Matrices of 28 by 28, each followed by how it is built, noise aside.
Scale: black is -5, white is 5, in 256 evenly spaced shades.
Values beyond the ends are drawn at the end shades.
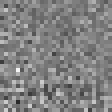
lower triangular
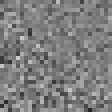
lower triangular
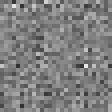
low rank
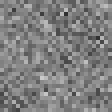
Toeplitz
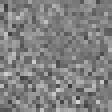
lower triangular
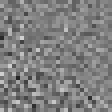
lower triangular
